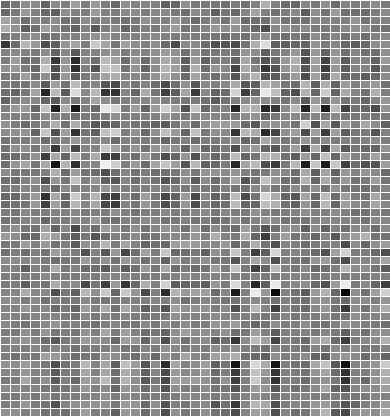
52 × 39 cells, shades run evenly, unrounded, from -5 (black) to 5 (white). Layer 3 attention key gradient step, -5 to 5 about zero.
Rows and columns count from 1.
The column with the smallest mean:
35
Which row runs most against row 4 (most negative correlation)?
6
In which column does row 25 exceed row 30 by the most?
27
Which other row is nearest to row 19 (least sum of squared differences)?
10
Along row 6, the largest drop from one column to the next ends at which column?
28
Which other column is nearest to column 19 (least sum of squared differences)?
38
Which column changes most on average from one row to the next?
24
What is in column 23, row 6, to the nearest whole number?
-2
